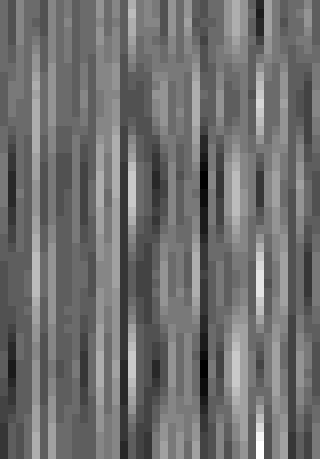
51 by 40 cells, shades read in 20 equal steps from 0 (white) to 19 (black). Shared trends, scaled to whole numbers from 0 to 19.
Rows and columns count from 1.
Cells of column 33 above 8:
26
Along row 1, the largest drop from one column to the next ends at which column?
34
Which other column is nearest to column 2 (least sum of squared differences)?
11
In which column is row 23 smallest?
17
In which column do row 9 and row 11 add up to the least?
33
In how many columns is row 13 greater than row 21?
18
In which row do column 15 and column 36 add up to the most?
3
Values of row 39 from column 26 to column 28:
17 11 13
